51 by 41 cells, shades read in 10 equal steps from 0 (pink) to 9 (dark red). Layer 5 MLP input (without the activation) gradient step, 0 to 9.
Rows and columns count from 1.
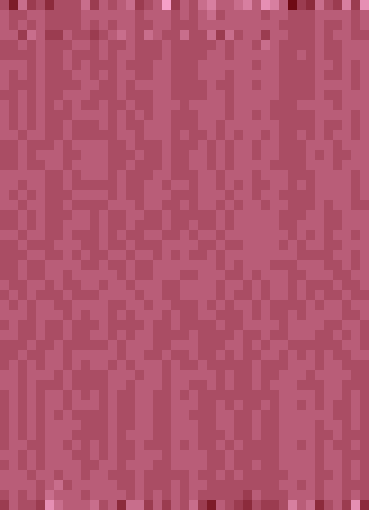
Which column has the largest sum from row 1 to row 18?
33
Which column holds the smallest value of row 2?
24
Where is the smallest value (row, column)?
1, 19
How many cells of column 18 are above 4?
22
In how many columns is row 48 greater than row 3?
15
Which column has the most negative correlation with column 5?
7
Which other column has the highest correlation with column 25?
3
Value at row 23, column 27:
4
